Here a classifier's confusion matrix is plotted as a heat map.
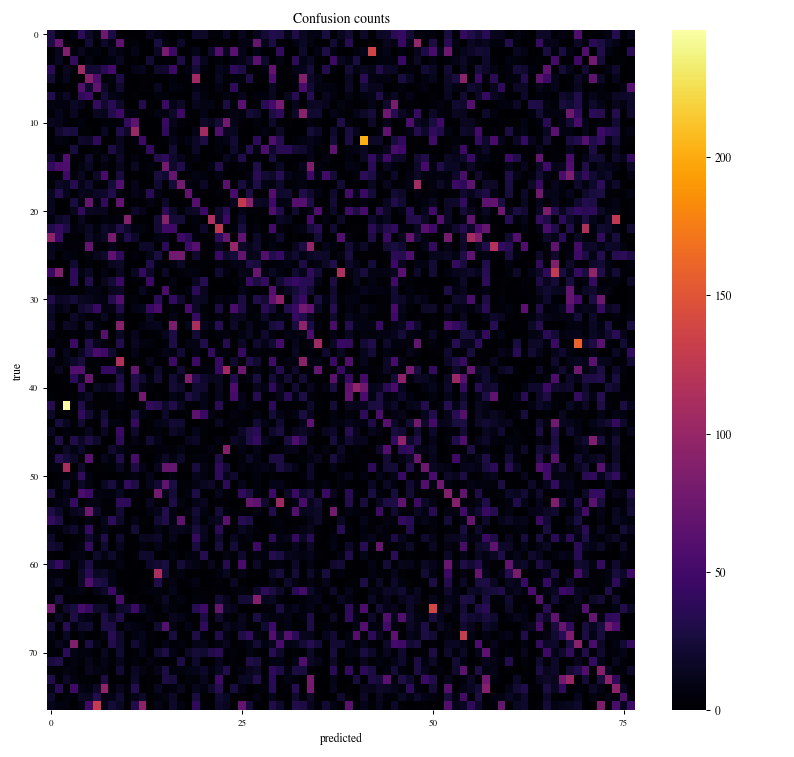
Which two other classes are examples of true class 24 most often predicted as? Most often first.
58, 34
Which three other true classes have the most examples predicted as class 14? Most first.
61, 52, 31
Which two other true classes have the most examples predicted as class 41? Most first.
12, 40
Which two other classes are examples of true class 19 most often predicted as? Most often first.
25, 26
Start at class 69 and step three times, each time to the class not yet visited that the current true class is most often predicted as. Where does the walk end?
33
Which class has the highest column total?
54
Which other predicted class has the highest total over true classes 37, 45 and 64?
9
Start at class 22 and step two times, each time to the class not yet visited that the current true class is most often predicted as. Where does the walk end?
57
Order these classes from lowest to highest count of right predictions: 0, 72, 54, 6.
0, 54, 6, 72
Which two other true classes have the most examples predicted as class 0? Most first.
23, 65
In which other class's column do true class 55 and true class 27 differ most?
66
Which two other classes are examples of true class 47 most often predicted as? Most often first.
23, 44
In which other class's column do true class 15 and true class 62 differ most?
34
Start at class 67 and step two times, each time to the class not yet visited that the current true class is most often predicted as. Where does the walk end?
68
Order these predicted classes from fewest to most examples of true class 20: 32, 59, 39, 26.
26, 32, 39, 59
